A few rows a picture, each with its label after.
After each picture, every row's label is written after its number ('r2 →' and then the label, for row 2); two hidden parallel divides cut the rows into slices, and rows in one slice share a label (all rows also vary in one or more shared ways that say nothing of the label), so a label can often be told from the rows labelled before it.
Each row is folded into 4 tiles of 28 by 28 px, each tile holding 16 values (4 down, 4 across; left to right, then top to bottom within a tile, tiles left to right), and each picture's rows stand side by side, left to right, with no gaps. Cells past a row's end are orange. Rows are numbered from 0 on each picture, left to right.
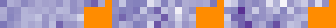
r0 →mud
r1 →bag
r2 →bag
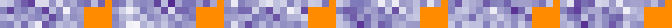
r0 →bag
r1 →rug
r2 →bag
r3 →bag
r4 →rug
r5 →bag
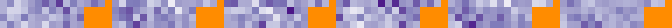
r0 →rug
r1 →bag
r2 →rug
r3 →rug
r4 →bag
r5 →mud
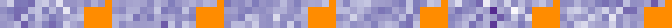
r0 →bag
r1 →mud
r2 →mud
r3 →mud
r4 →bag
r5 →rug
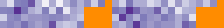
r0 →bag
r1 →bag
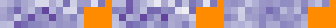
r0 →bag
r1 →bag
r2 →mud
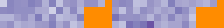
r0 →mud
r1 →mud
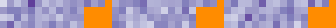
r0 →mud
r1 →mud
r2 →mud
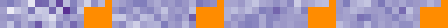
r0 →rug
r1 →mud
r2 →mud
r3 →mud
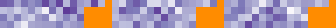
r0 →rug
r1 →bag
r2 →bag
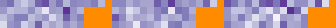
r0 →rug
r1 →rug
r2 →rug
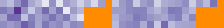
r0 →bag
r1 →mud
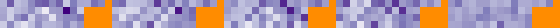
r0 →rug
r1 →rug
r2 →rug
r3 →rug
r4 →mud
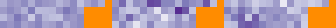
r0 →mud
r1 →rug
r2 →bag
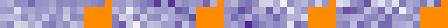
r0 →mud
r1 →rug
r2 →bag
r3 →bag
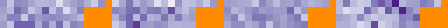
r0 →bag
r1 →bag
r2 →mud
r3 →rug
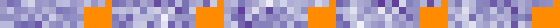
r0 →mud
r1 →rug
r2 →bag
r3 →rug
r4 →rug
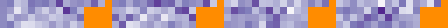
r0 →rug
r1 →rug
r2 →bag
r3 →bag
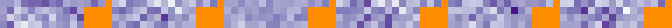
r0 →rug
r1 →bag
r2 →mud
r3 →bag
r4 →rug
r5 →bag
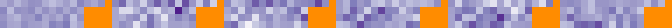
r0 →mud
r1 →rug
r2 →rug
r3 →bag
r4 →bag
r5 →mud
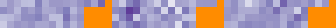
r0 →mud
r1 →bag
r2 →mud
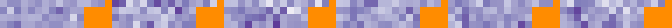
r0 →mud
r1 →rug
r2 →bag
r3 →mud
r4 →mud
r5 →bag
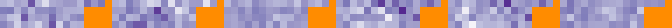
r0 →mud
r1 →bag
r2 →mud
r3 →rug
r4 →rug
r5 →mud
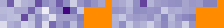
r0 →rug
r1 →mud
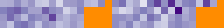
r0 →bag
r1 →rug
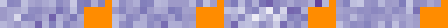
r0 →mud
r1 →mud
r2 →rug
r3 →mud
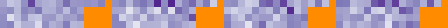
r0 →mud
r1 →rug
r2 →rug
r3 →rug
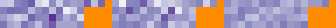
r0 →bag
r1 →bag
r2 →mud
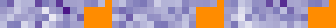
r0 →rug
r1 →mud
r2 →rug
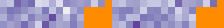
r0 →bag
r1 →bag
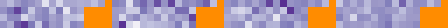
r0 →bag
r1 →rug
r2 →rug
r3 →mud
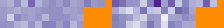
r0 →mud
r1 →rug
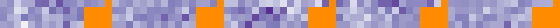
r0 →rug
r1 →mud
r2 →bag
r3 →rug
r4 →mud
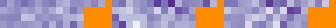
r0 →mud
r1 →rug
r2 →rug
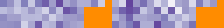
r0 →rug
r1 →bag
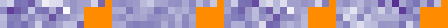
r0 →bag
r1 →mud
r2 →bag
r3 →rug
